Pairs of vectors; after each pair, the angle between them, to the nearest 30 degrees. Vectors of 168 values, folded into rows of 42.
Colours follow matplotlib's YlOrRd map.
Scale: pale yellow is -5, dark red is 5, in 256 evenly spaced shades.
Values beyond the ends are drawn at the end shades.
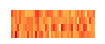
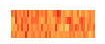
90 degrees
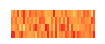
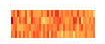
90 degrees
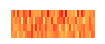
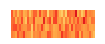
150 degrees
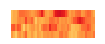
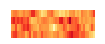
120 degrees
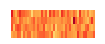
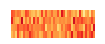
60 degrees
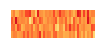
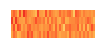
60 degrees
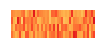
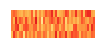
90 degrees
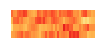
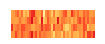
120 degrees
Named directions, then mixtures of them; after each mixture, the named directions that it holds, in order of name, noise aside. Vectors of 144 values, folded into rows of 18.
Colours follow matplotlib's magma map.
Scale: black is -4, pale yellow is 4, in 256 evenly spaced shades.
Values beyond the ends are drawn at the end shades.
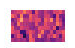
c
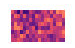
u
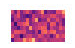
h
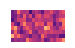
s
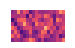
c, h, s.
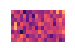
s, u.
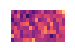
h, s, u.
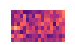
s, u.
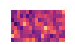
h, s.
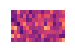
s.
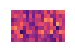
c, s, u.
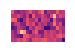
c, h, s.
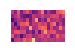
h.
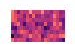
s.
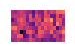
c, s, u.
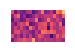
h, u.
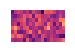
h, s.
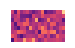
h.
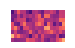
s.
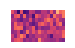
u.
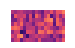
c, s, u.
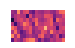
c, h, s.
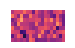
c.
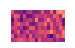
h, u.
